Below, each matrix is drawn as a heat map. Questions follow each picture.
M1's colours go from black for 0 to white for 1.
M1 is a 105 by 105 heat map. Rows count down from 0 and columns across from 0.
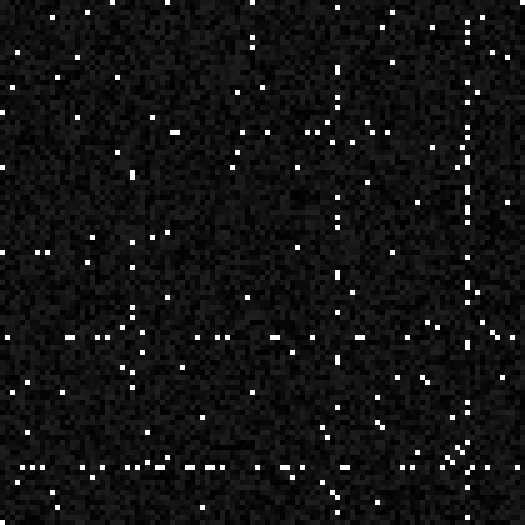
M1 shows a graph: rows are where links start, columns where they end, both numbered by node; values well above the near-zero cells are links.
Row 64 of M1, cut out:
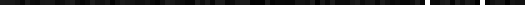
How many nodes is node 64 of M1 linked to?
2
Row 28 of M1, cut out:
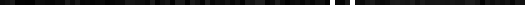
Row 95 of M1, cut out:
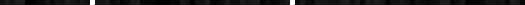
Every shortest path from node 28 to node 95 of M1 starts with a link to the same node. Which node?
node 70
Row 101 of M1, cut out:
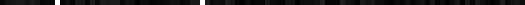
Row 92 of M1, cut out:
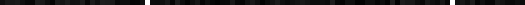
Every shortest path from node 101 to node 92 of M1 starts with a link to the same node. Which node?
node 40
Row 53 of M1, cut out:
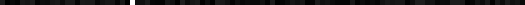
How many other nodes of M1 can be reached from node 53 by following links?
8
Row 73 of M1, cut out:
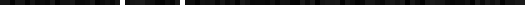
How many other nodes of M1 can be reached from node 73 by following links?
4
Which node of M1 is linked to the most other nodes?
node 93
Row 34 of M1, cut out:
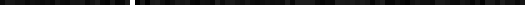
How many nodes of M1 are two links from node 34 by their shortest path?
7
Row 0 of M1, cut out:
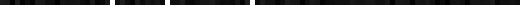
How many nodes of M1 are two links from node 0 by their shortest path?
6
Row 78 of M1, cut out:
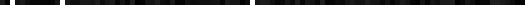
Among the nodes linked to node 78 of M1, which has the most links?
node 50
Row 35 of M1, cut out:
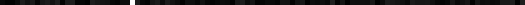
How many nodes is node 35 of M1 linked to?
1
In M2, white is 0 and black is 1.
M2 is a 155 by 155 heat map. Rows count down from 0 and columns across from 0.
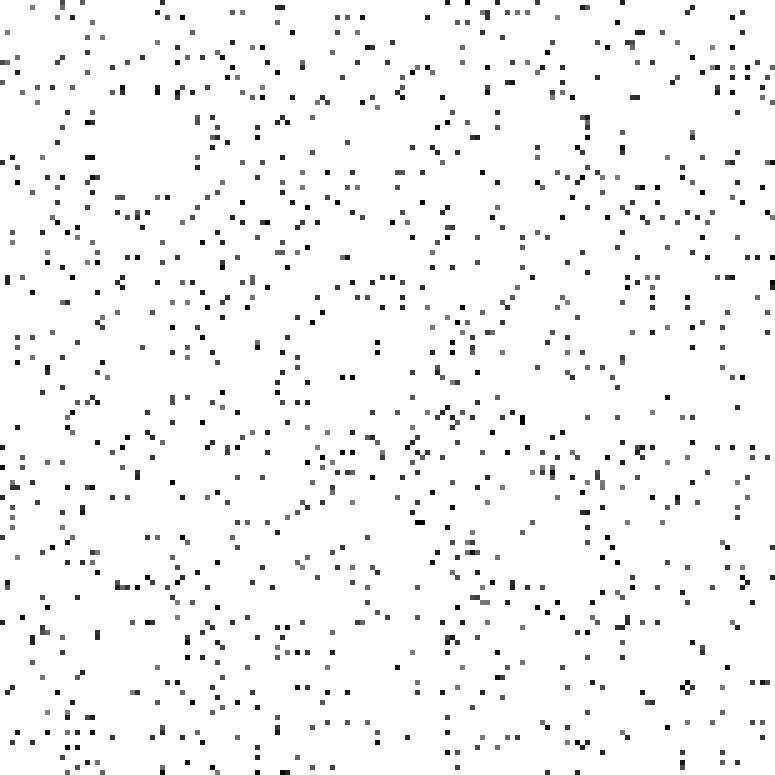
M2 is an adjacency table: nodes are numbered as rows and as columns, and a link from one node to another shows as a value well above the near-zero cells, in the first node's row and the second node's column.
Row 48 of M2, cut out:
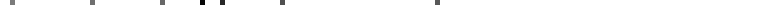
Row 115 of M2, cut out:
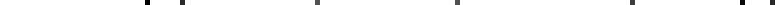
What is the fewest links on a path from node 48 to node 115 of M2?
3
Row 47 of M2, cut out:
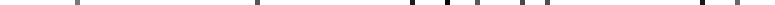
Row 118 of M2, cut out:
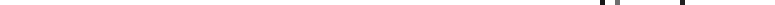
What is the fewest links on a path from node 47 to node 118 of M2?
4
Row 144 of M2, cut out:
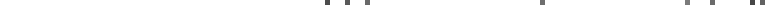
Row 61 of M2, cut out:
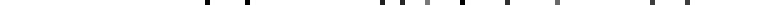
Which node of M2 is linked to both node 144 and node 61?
node 137
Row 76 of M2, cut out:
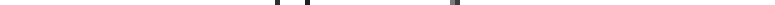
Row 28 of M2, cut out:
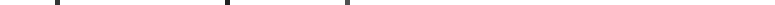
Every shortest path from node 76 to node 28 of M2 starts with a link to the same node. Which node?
node 90
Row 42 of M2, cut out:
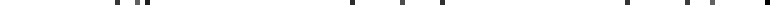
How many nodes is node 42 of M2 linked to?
10
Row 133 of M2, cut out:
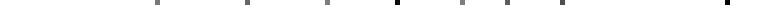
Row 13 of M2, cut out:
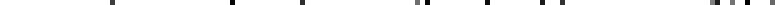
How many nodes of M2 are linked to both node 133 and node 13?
1
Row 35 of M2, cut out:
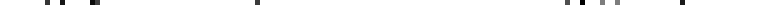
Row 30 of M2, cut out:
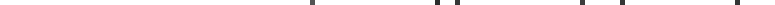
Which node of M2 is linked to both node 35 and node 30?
node 116
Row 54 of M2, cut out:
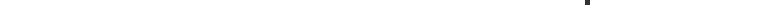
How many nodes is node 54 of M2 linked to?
1
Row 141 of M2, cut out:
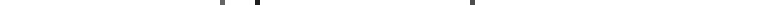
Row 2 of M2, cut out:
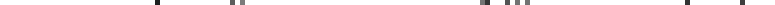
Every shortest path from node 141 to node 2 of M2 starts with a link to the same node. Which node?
node 44
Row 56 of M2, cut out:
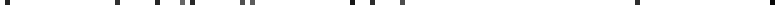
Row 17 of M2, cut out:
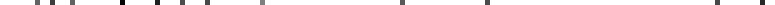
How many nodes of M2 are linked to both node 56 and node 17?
3
